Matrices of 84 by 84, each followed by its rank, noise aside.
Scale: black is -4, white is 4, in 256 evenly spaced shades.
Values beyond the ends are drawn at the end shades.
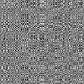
three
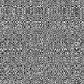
four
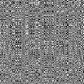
five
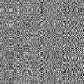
six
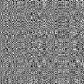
six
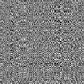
six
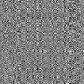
six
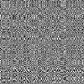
six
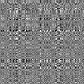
three
